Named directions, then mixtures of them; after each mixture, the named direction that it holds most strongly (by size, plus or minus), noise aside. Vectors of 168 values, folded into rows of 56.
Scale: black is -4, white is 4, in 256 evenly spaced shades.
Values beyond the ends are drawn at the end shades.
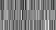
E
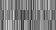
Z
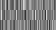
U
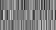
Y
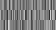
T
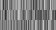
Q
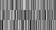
U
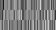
E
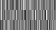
U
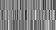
T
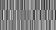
Y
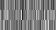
E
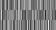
U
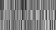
E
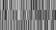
Q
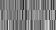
E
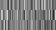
T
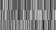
Q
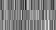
E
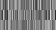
T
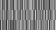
U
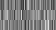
E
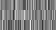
Z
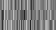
Z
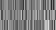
E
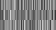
Y
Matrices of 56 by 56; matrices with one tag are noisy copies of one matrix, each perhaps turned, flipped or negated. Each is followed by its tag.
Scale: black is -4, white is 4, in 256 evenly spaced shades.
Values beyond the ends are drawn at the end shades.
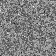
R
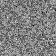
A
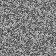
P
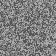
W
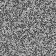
P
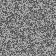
P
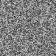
R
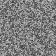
A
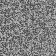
P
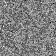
P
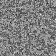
A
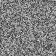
R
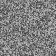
A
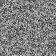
A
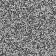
R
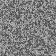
A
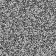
A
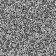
R
